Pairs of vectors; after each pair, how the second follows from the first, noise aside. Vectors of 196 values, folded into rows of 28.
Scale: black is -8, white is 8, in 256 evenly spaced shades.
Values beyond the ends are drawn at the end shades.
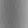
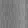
wrapped around, shrunk.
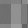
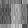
scaled up.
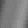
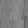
wrapped around, shrunk.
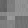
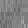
reversed, negated, partly zeroed.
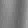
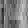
wrapped around, negated, scaled up.
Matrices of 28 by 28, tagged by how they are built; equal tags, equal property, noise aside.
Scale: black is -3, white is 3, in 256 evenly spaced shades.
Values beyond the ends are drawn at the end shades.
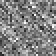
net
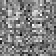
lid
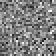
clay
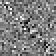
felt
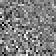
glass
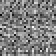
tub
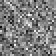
net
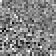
glass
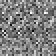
tub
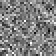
net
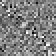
felt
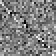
felt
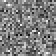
clay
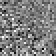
glass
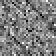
net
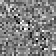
felt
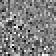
glass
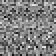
tub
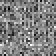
lid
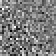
glass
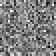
lid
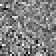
glass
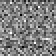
tub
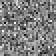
clay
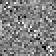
felt
